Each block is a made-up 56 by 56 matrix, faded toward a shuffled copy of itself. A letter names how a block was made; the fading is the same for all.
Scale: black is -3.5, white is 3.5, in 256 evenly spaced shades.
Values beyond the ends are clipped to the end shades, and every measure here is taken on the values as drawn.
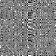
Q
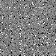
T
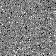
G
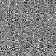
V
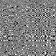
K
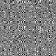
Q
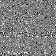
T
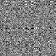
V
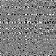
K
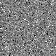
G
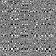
K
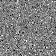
G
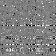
K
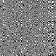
Q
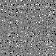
T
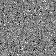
G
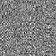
V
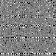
K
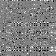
K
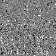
T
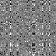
Q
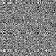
V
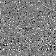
T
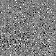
T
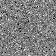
G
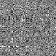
V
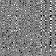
Q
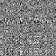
V
